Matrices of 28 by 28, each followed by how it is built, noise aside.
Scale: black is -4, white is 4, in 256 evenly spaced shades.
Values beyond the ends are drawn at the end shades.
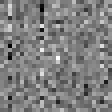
uneven columns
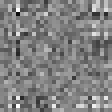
low rank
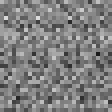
repeating columns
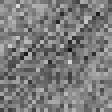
Hankel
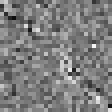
banded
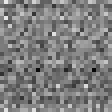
repeating columns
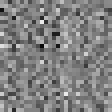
low rank
